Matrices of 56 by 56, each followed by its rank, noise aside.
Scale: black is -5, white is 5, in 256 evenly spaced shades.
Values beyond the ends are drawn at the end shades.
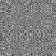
four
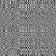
three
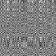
two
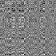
three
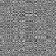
three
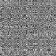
six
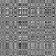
two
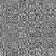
five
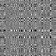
two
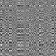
two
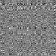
five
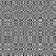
two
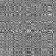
three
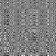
four
